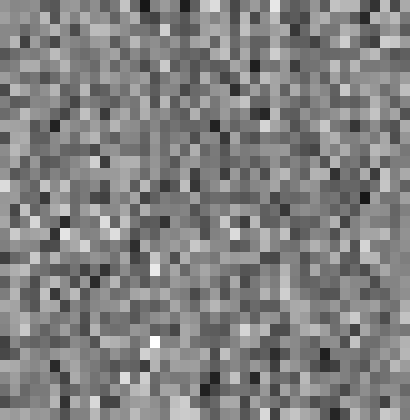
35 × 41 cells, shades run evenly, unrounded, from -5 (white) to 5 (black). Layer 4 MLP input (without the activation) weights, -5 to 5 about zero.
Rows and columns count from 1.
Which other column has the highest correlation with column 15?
31
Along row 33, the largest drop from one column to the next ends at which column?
29
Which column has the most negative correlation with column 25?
18
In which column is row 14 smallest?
10
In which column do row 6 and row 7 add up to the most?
26
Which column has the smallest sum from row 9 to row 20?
13
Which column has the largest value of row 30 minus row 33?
33
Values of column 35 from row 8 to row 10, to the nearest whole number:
-3 1 -2
